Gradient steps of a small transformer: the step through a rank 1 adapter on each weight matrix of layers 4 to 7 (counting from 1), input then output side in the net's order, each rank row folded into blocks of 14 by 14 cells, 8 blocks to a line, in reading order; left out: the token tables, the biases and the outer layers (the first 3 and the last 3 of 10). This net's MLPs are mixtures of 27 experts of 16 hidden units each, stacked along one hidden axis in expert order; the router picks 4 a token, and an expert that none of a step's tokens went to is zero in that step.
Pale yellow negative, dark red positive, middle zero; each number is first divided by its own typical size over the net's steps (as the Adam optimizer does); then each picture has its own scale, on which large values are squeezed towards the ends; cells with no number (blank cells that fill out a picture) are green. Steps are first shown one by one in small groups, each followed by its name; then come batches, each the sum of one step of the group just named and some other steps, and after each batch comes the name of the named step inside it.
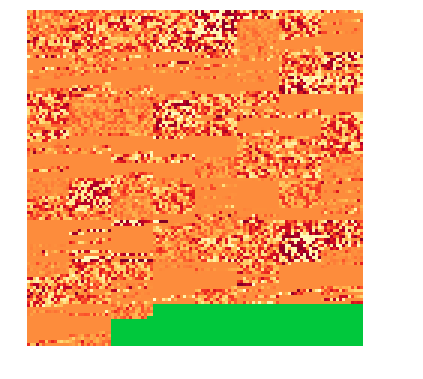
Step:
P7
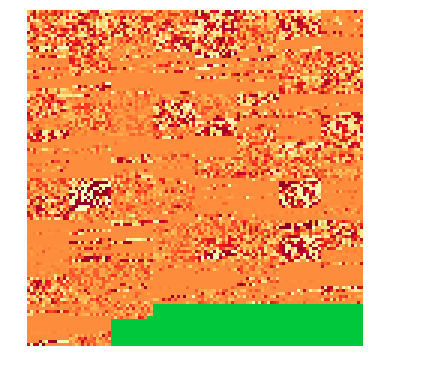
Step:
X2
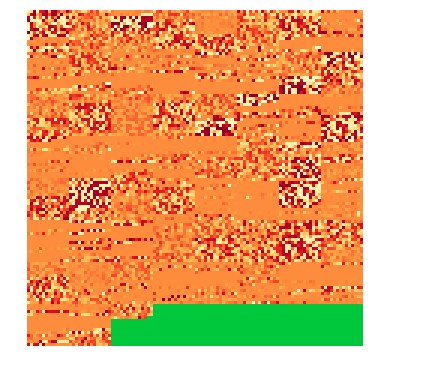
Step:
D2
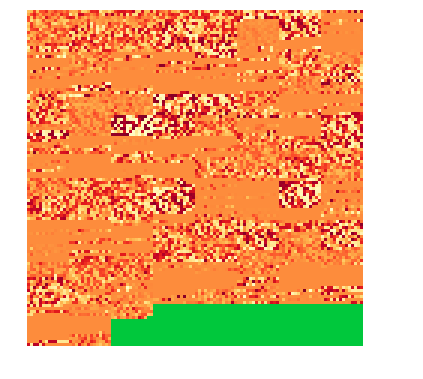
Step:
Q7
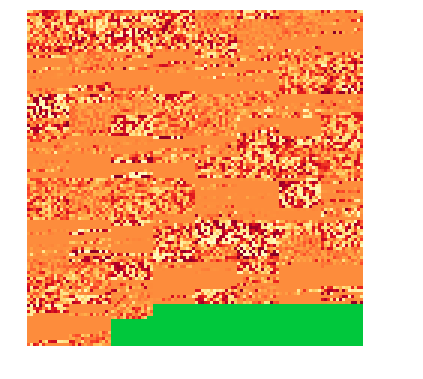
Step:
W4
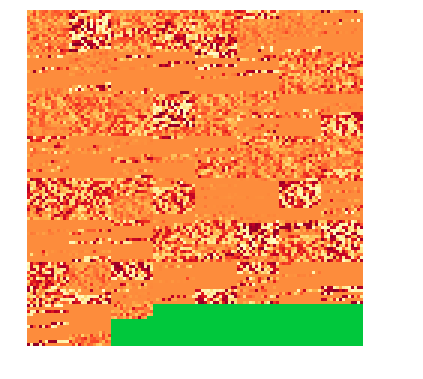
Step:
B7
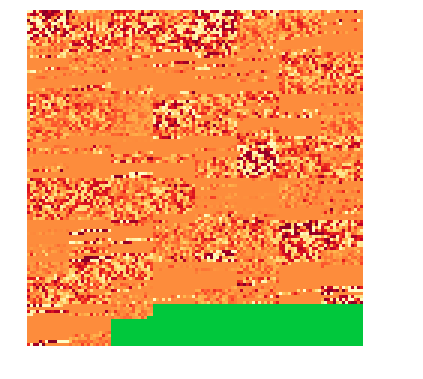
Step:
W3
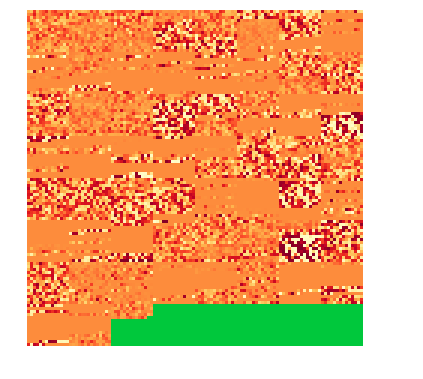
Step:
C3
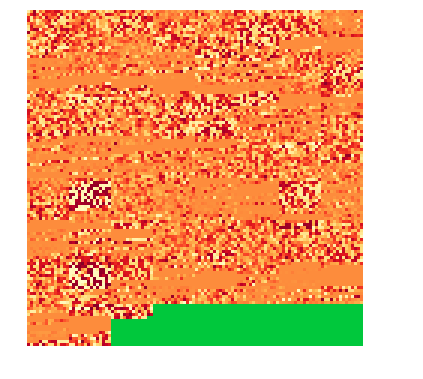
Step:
X2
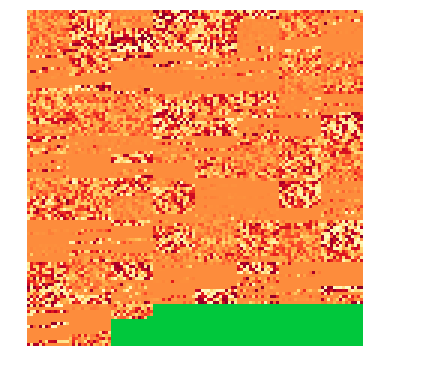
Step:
B7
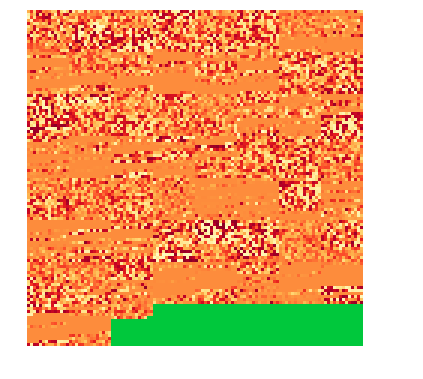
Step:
W4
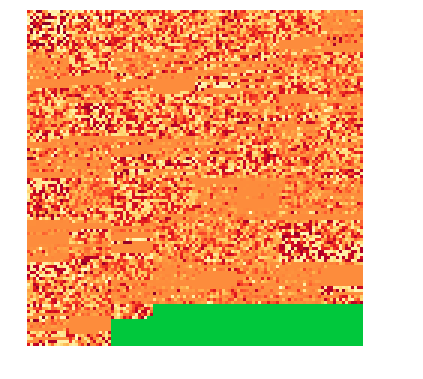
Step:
W3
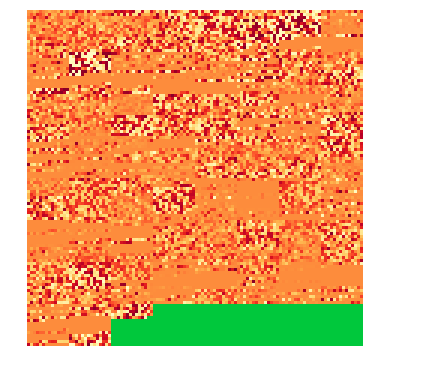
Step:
Q7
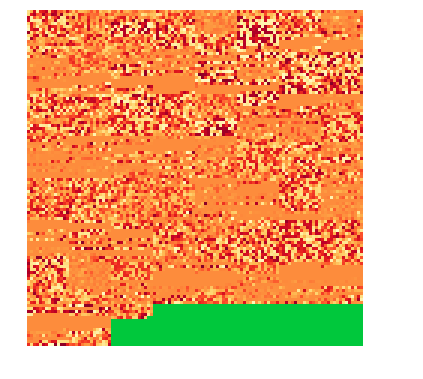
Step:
D2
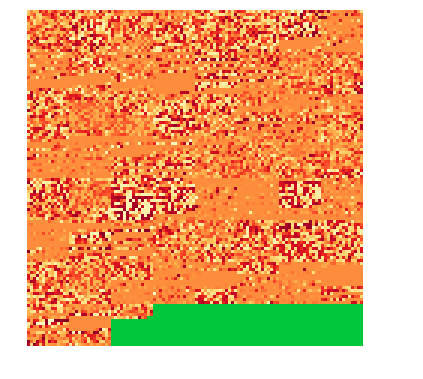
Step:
B7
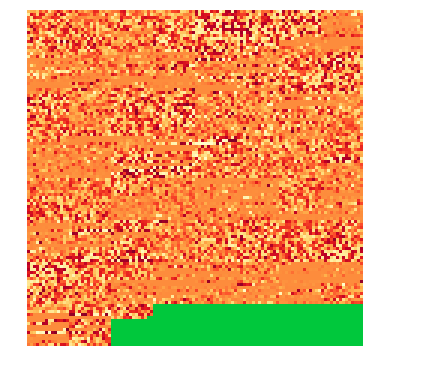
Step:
P7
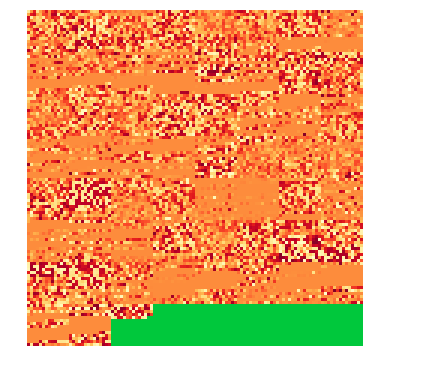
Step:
B7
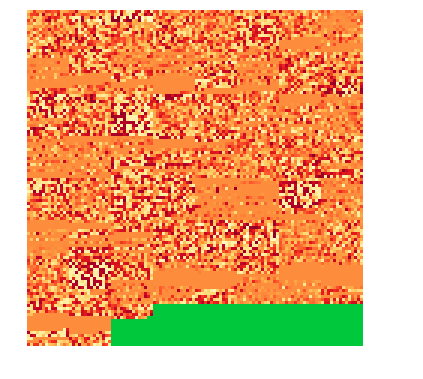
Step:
W4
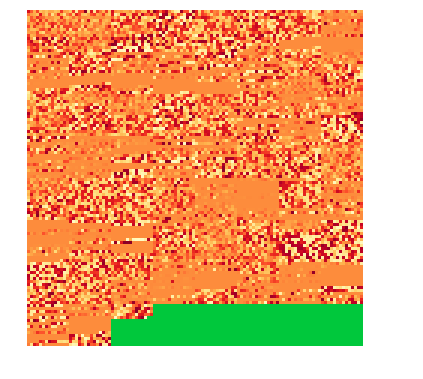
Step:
C3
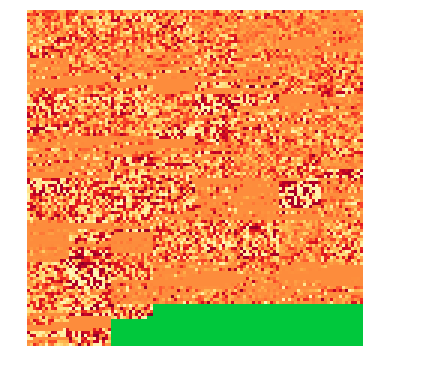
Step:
W4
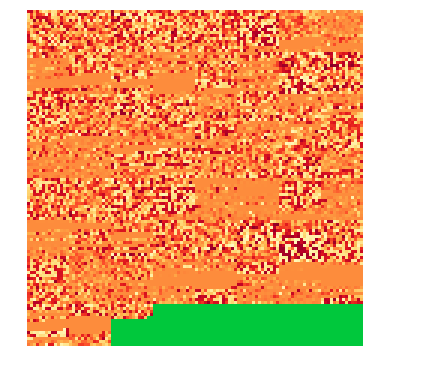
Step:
P7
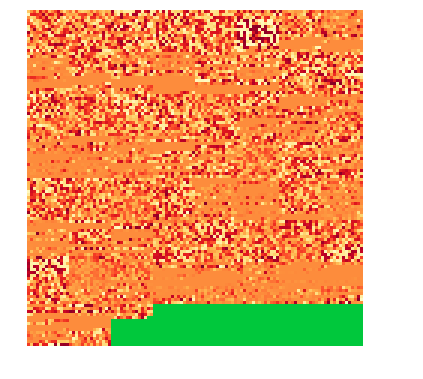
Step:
D2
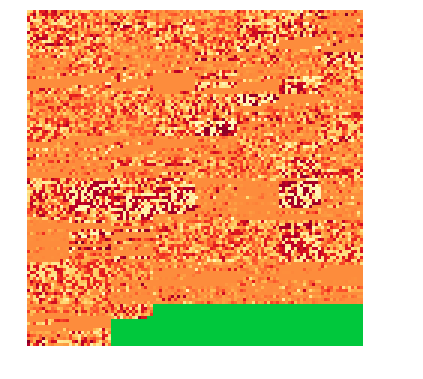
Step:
D2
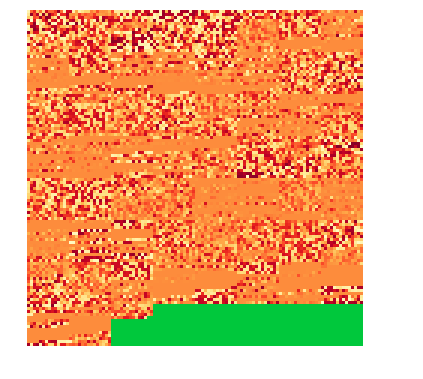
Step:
W3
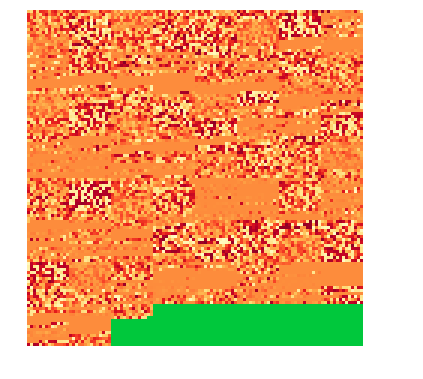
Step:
B7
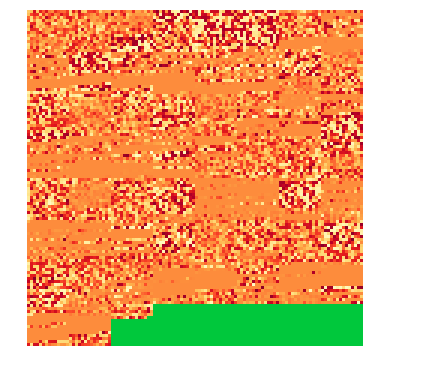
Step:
Q7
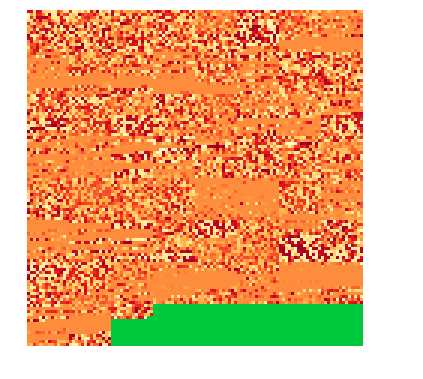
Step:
C3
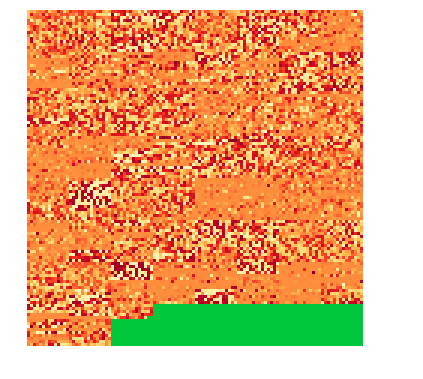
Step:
W4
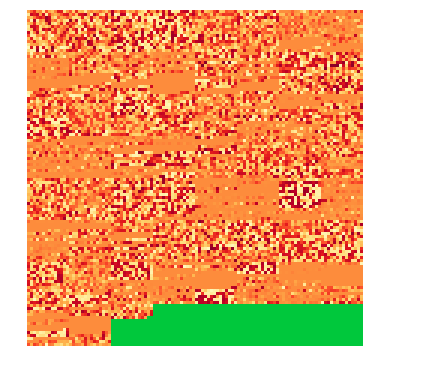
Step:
Q7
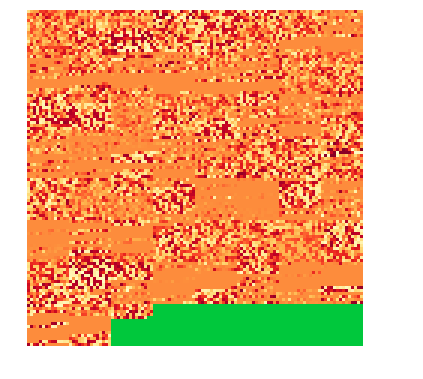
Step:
W4
